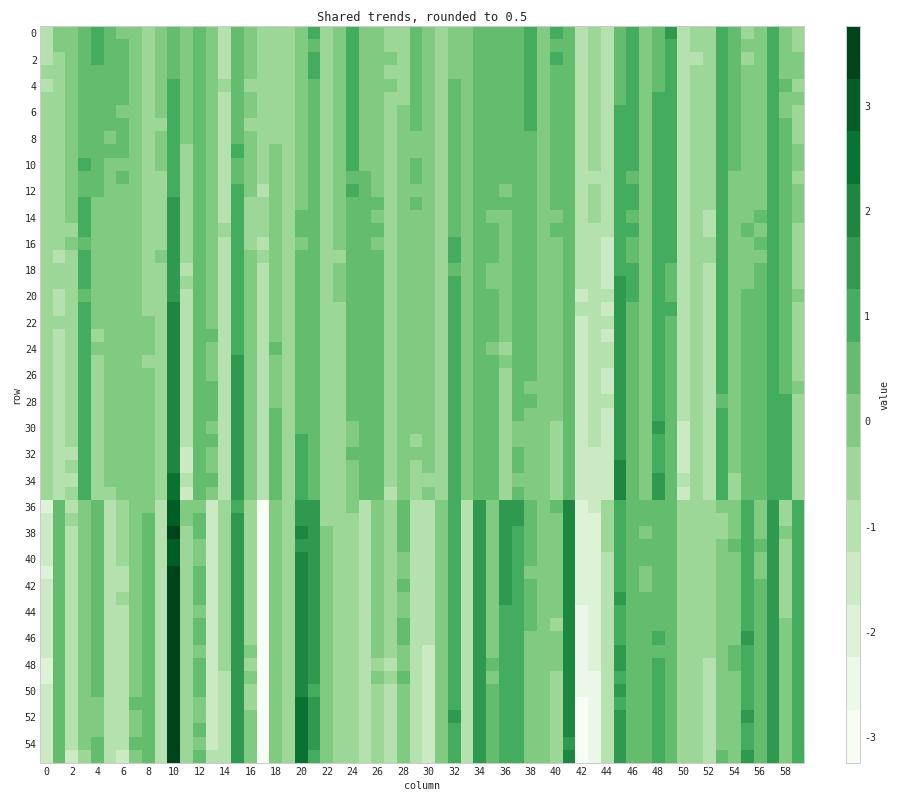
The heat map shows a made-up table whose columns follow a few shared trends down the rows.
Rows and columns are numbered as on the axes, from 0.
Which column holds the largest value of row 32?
10
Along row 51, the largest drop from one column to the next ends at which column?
42
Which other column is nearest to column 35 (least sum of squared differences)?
12
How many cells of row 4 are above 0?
26
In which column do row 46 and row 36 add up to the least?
17
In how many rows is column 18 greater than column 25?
20
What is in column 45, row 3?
0.5
